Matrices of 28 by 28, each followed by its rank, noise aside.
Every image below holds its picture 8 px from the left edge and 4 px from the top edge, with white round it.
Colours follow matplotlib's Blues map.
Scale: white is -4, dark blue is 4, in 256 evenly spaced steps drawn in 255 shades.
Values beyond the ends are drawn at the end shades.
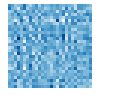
three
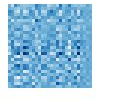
three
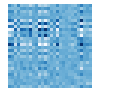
one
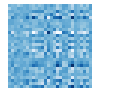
two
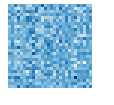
four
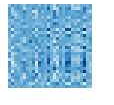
two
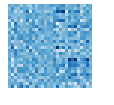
three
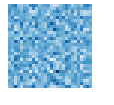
three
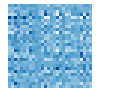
two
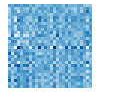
two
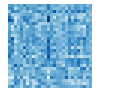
four
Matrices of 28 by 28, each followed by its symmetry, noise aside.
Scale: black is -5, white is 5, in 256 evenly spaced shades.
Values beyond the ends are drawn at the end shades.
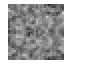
mirrored top to bottom.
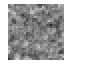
no symmetry.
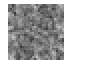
same after a half turn.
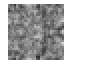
mirrored top to bottom.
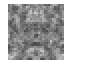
mirrored left to right.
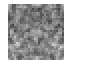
mirrored left to right.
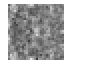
mirrored top to bottom.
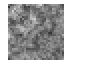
symmetric.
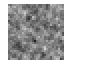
no symmetry.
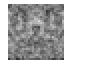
mirrored left to right.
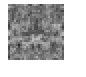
mirrored left to right.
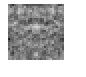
mirrored left to right.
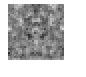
mirrored left to right.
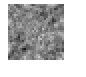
symmetric.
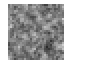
no symmetry.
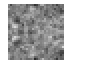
mirrored top to bottom.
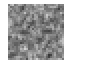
same after a half turn.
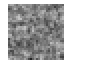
no symmetry.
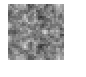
mirrored top to bottom.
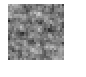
same after a half turn.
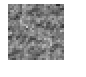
same after a half turn.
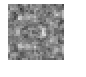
mirrored top to bottom.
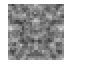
mirrored left to right.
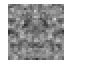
mirrored left to right.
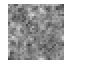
symmetric.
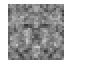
mirrored left to right.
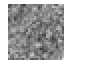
symmetric.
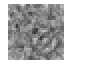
symmetric.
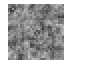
symmetric.
